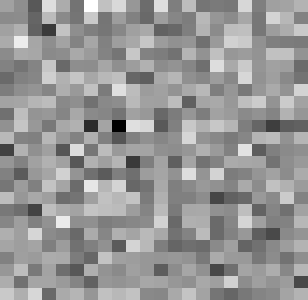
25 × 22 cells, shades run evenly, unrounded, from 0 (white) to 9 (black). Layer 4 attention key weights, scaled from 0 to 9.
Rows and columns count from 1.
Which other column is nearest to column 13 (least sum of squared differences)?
19
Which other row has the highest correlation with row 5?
10
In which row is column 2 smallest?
4
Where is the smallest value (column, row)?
7, 1
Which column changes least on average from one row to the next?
13
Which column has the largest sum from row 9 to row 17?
9
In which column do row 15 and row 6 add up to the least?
16
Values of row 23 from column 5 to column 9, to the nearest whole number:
5 6 3 4 4
